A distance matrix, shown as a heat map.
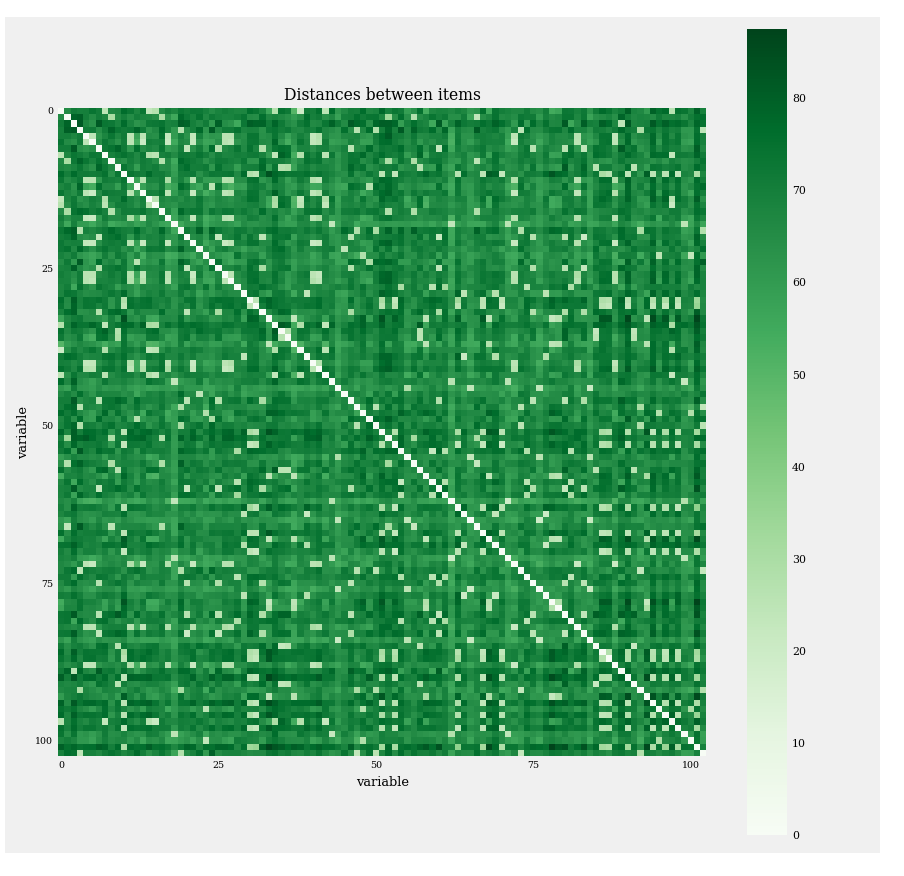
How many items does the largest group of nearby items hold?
15
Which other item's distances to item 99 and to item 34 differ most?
43
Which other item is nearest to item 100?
23
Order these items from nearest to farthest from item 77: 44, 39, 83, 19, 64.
64, 39, 44, 83, 19
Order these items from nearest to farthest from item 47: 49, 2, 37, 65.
65, 37, 49, 2
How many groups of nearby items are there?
16
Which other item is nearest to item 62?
71
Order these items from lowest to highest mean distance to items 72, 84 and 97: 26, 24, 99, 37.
26, 37, 24, 99
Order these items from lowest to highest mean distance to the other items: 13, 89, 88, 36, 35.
88, 13, 36, 35, 89
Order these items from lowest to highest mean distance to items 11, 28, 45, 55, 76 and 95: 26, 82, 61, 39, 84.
84, 82, 26, 61, 39
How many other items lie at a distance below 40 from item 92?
6
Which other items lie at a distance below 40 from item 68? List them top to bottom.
33, 37, 58, 78, 79, 93
